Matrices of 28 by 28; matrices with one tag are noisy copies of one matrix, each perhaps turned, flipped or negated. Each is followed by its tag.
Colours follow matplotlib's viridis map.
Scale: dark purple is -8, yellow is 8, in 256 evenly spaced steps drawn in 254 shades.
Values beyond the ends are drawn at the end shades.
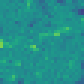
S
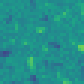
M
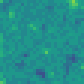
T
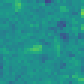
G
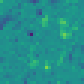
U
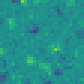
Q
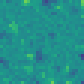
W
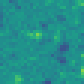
G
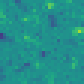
M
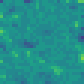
W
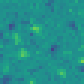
Q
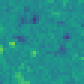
U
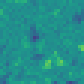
G
